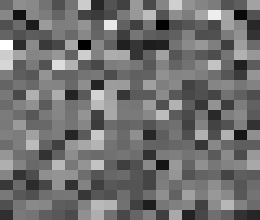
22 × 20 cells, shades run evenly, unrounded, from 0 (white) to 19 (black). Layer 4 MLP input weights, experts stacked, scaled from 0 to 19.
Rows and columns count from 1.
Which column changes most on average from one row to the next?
7
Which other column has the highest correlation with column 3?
8
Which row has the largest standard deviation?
5
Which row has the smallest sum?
6
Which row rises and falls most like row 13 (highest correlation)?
12
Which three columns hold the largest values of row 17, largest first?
13, 10, 11
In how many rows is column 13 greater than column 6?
12
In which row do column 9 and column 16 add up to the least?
3
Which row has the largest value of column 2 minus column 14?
2
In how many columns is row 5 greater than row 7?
12
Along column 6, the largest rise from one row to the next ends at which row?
19
